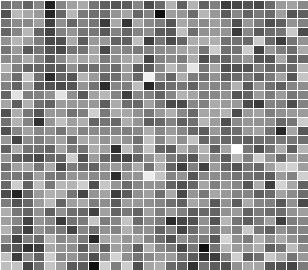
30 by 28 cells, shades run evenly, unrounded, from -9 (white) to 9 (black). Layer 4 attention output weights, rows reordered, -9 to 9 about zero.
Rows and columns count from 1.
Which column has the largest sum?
25
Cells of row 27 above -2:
21
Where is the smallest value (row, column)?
17, 22
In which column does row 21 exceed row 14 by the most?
28
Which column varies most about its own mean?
5
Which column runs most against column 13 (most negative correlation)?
14
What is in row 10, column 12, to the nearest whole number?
0
